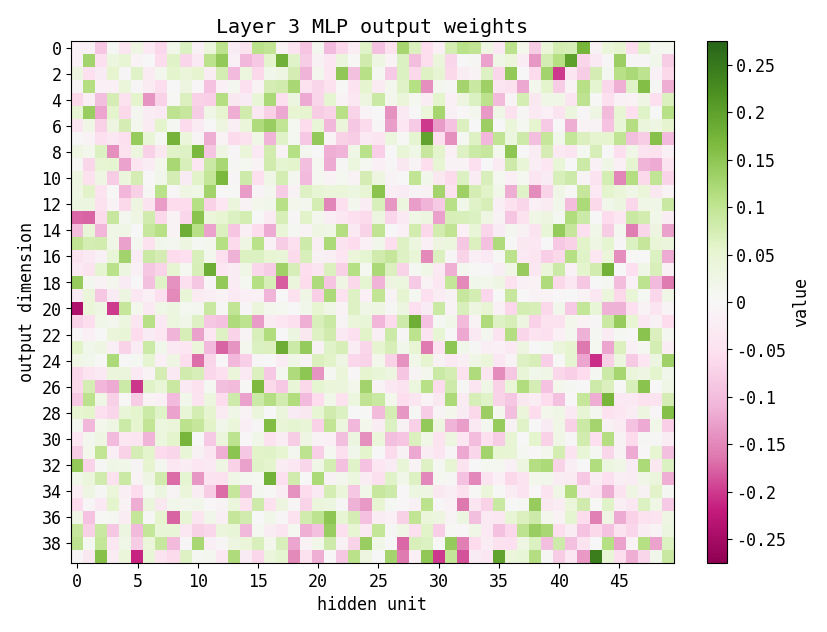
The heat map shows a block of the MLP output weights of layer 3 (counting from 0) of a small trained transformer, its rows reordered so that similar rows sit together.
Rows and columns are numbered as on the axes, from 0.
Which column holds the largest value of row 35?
38
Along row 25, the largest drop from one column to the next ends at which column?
20
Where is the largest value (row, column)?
39, 43
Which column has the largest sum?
9
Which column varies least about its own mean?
37
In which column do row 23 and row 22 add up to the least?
42
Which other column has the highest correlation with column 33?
32
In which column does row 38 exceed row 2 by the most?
40
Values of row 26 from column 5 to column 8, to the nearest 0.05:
-0.2 0.05 0.05 0.1
